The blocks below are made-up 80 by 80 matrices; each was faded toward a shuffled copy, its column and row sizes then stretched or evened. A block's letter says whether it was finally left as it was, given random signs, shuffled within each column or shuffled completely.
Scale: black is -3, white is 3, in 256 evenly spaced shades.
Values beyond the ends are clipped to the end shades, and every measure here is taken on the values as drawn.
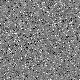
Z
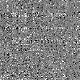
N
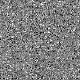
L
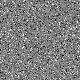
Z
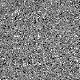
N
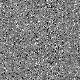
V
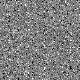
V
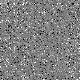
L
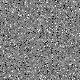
V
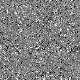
L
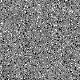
V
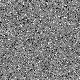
Z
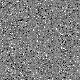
V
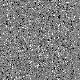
V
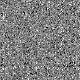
L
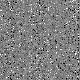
V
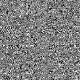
N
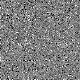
L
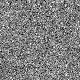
Z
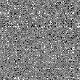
N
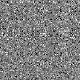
N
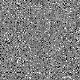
N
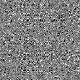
N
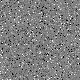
Z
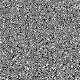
L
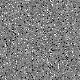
V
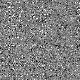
L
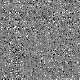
N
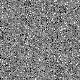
V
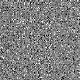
N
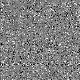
L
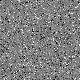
Z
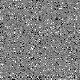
N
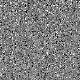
L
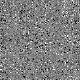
N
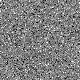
Z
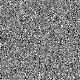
V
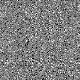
N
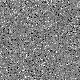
Z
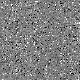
L
